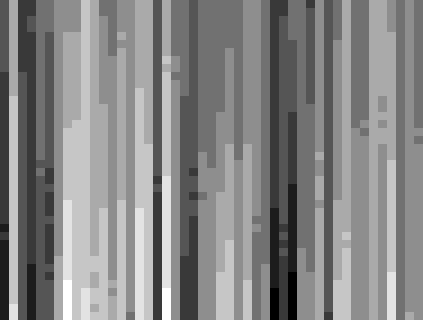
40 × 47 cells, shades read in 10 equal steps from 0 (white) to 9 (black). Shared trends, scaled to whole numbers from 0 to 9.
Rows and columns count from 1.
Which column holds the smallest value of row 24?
19
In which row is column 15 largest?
40
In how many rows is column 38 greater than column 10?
39
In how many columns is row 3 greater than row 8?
9
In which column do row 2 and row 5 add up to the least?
10
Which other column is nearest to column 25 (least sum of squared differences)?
38
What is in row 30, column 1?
7
